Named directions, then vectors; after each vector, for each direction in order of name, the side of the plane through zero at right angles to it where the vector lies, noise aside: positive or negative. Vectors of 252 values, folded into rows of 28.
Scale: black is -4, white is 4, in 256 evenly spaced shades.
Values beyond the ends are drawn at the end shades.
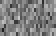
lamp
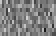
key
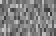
positive, negative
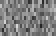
positive, positive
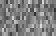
negative, negative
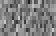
positive, positive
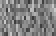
positive, positive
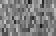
positive, positive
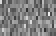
positive, negative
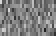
positive, negative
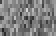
negative, positive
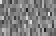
positive, negative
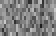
positive, positive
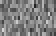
positive, negative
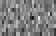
positive, negative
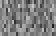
positive, positive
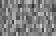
negative, negative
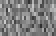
positive, positive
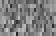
positive, positive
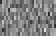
negative, positive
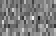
negative, positive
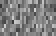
negative, negative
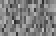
positive, positive
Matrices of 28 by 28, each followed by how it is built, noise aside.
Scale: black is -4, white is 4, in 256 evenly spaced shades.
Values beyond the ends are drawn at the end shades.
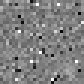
sparse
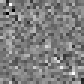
banded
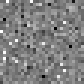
sparse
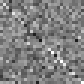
diagonal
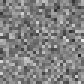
noise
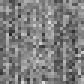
blocks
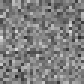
noise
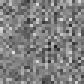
blocks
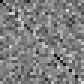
diagonal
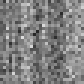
blocks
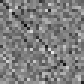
diagonal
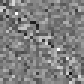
banded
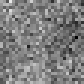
smooth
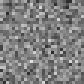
noise
